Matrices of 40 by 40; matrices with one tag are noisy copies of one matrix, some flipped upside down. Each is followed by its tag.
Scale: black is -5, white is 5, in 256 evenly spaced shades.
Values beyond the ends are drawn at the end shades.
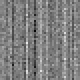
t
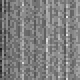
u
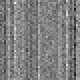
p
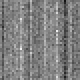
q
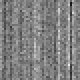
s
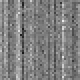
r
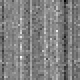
q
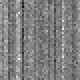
r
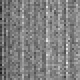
u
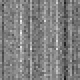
q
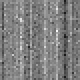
q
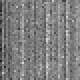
u
